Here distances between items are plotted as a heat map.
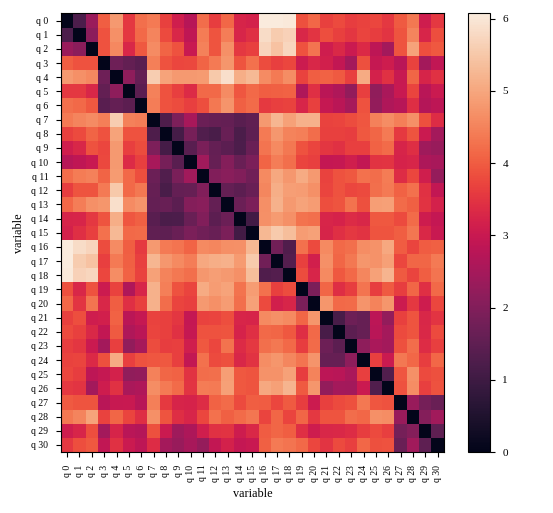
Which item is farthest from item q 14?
q 4
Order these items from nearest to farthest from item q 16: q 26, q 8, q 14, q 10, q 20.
q 20, q 10, q 8, q 14, q 26
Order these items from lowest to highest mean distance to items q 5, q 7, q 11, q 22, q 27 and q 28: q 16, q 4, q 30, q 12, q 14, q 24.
q 30, q 14, q 12, q 24, q 4, q 16
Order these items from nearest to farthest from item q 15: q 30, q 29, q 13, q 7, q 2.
q 7, q 13, q 30, q 29, q 2
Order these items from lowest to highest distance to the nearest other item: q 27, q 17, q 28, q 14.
q 14, q 17, q 27, q 28
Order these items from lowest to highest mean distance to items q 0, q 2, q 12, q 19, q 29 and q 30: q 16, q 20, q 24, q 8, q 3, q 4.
q 8, q 3, q 20, q 24, q 4, q 16
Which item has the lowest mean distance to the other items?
q 10
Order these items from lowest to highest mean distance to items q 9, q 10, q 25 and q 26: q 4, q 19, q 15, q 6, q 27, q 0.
q 15, q 6, q 0, q 27, q 19, q 4
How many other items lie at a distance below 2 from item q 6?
3
